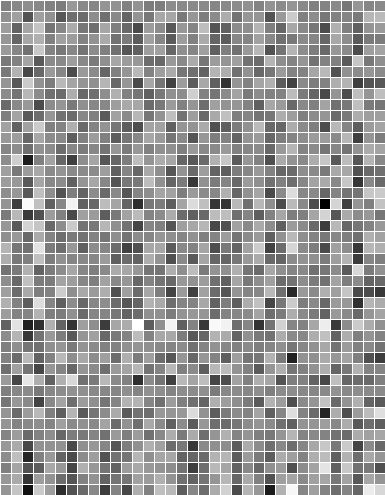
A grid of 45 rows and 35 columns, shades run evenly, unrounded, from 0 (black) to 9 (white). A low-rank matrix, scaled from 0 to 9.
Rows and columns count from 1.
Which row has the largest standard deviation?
30
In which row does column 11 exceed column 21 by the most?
19
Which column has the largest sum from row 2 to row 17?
4
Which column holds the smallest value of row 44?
3
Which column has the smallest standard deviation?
28
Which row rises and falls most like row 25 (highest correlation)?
6
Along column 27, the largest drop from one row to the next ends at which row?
39
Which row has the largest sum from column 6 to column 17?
25
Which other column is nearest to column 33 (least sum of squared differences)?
11
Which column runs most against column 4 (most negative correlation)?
12
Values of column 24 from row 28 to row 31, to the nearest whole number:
7 6 2 4
